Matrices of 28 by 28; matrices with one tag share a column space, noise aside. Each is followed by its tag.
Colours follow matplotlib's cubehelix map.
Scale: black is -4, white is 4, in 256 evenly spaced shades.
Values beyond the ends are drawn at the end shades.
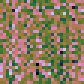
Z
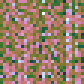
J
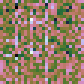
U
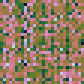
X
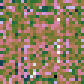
Z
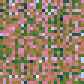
J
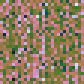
X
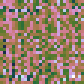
Z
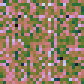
X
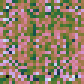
Z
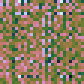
J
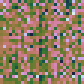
J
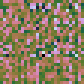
U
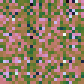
J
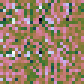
U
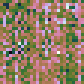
U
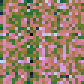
J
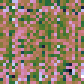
Z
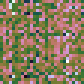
J
